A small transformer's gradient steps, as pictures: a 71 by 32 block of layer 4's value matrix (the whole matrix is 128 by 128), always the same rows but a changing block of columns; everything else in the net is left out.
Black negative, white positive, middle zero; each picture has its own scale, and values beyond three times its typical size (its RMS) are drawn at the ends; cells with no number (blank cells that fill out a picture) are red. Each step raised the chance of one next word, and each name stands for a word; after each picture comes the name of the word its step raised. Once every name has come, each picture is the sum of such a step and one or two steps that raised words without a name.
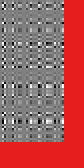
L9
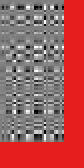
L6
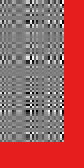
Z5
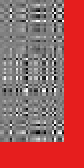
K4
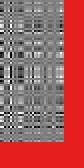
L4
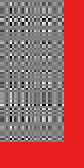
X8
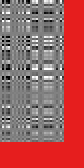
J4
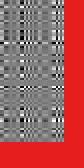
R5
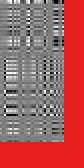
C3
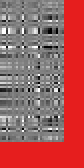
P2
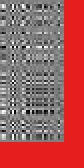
L6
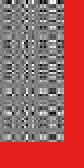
Z5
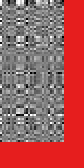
C3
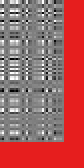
K4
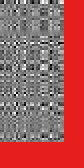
J4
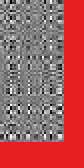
Z5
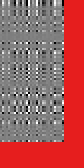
L4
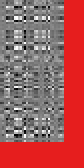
R5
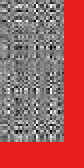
K4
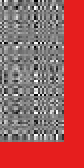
L6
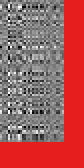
L6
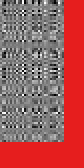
L4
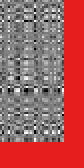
K4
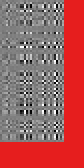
L6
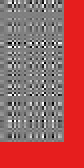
L9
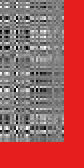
P2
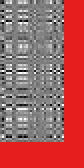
X8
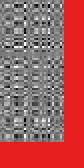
L9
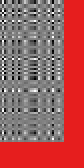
K4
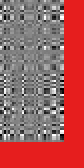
L6
